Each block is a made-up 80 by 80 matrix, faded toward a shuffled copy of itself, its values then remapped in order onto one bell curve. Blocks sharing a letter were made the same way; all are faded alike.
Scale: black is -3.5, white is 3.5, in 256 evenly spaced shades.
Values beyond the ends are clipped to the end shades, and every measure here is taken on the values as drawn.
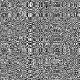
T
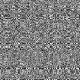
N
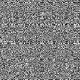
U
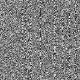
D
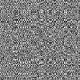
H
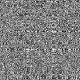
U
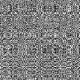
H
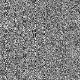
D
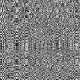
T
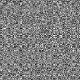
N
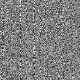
D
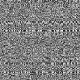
N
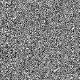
D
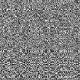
N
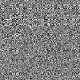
N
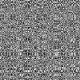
H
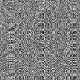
T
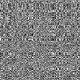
H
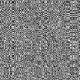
T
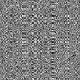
T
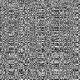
H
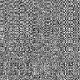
T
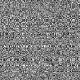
N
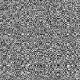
U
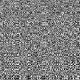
N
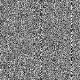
D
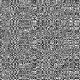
T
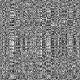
H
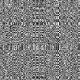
T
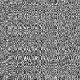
H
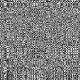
H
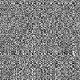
H
